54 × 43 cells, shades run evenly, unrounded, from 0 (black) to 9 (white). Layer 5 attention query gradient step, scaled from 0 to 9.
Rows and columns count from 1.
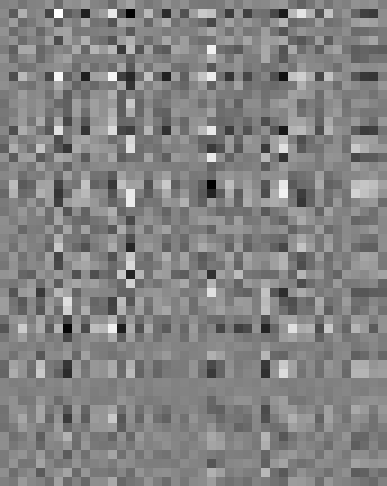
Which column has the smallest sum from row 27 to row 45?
8
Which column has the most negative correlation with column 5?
30
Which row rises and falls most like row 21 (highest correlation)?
3
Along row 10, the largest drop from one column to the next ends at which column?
15
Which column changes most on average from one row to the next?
24
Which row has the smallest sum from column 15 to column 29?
37
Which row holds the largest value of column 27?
31
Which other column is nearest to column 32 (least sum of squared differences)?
41
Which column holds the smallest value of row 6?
14
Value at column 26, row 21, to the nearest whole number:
7
